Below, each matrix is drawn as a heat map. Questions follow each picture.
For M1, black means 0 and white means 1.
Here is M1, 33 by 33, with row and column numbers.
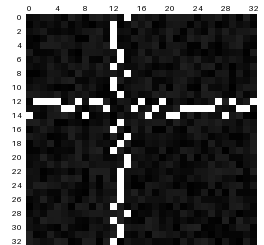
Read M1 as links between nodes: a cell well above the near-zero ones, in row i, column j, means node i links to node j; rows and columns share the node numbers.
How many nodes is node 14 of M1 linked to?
6
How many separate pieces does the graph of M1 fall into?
3
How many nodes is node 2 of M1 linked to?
1
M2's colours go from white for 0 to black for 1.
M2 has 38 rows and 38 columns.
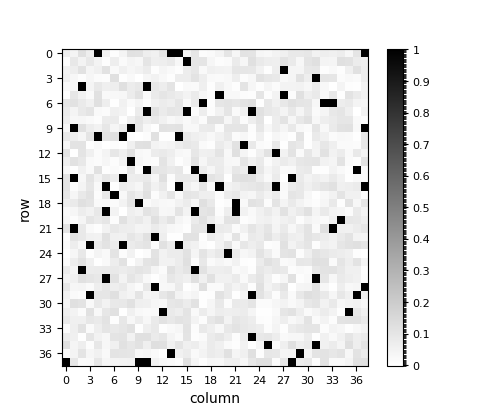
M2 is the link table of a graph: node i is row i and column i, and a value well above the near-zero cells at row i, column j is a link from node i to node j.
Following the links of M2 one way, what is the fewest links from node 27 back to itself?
2
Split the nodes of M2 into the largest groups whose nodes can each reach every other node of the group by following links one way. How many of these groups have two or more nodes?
3
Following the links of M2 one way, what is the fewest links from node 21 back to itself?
2
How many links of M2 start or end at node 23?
7
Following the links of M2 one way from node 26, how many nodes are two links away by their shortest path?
5
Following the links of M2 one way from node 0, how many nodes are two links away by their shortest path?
8
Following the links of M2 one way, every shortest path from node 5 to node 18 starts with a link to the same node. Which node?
node 19
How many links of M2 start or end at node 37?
8
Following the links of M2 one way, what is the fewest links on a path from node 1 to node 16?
5
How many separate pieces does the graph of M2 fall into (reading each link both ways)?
2
